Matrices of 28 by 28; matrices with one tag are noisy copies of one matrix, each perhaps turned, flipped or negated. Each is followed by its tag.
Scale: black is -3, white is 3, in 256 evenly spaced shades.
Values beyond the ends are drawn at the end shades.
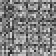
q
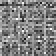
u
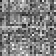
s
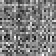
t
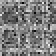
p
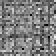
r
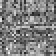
s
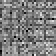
u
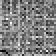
u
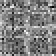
p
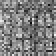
q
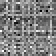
t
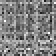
r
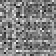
r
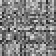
s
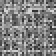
q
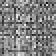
t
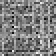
r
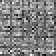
u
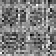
p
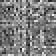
s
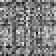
s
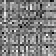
u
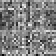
s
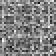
r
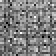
q
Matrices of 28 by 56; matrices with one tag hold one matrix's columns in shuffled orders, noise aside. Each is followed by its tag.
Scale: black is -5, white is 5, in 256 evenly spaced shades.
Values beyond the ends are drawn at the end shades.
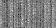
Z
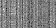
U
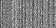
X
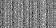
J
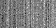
X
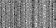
Z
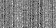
X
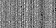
U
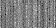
Z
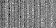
Z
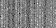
X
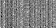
J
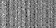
J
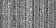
U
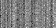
X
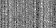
U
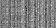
U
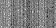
J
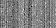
U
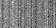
J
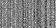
J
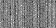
Z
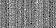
J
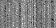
Z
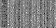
X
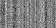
U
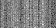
X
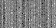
X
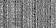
Z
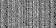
J
